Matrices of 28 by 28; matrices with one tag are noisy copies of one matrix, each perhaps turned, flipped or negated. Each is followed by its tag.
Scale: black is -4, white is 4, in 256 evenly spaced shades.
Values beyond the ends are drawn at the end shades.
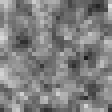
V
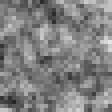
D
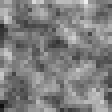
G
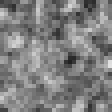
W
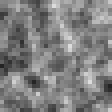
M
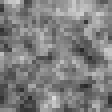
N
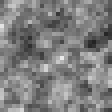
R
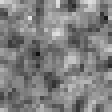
W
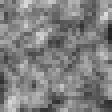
G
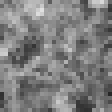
N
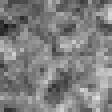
N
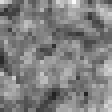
D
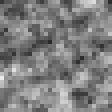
M
